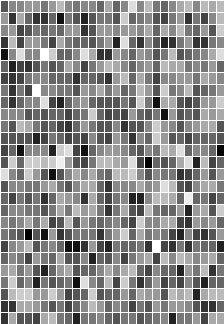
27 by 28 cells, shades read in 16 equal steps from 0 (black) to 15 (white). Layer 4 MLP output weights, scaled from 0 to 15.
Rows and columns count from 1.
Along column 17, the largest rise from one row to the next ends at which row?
14
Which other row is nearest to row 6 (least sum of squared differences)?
3
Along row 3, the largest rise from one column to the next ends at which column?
28
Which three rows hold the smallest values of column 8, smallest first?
2, 9, 20
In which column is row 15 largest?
1
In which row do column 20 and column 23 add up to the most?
21
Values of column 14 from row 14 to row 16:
11 6 3
